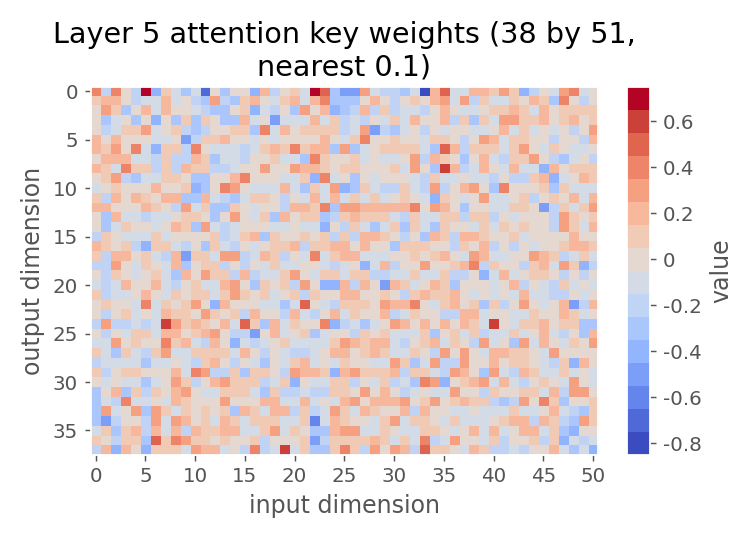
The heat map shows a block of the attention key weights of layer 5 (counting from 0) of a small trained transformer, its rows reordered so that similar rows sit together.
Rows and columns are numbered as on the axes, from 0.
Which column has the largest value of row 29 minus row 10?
10
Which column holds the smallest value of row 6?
6
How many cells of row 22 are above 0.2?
6
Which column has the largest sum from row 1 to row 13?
35
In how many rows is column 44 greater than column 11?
13
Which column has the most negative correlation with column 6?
22
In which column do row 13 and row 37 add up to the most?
19
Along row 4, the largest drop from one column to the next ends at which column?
28
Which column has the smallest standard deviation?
44
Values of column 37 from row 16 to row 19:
0.1 -0.1 0.2 -0.2
